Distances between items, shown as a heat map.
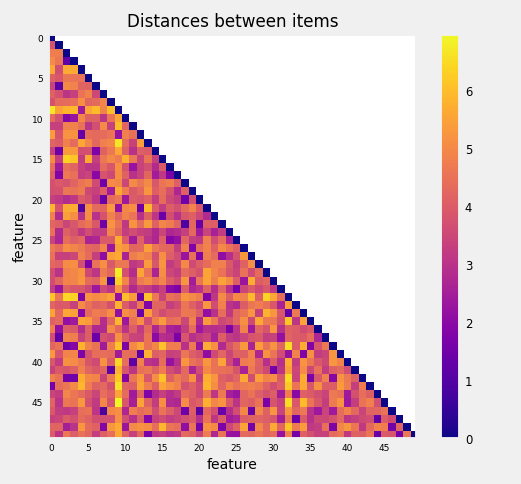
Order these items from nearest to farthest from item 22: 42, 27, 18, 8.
18, 27, 8, 42
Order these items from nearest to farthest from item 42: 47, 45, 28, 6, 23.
47, 23, 45, 6, 28
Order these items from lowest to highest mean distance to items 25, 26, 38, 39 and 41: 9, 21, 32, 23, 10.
10, 23, 21, 32, 9
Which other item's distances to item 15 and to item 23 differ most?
48
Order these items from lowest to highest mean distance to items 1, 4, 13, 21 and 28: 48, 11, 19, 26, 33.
11, 33, 19, 26, 48
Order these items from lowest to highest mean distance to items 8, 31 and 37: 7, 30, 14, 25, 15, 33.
30, 25, 14, 33, 15, 7
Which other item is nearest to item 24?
36
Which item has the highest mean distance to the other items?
9
